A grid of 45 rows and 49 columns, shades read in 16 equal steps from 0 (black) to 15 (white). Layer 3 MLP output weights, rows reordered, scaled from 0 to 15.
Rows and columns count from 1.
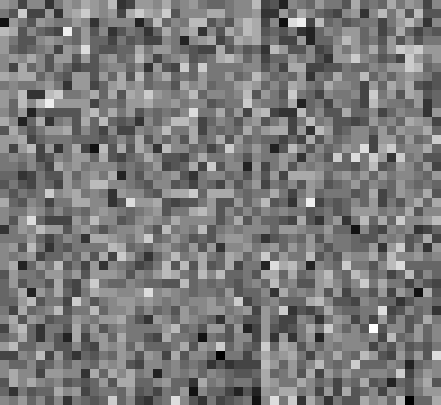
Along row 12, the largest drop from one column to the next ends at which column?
34
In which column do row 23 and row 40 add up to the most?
49
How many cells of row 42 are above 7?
26
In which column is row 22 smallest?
13
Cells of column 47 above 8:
12
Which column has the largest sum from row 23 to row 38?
11
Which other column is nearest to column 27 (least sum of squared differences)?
24
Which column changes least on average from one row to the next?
29
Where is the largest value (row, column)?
37, 42
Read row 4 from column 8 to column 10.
14 6 9
